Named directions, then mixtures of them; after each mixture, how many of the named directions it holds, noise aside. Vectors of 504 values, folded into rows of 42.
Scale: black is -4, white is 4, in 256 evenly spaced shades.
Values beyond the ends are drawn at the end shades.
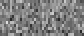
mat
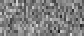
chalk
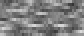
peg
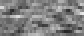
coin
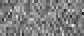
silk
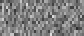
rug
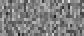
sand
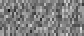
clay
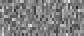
four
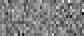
two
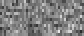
three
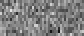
four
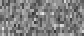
three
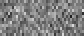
one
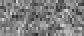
four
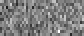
two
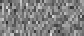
one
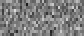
two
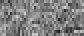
four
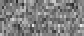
two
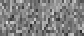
one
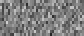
one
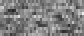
two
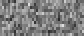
three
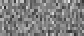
four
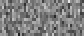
one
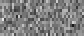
four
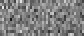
four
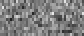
four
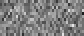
one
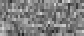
two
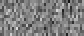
two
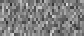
one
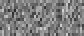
one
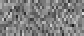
one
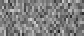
three
